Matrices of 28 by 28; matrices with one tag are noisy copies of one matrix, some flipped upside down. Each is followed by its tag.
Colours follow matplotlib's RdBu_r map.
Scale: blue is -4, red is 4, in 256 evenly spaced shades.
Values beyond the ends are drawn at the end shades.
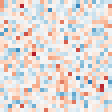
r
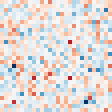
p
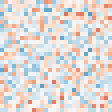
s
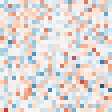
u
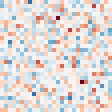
u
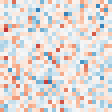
u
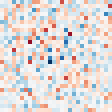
p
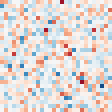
u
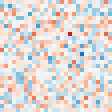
p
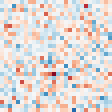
p
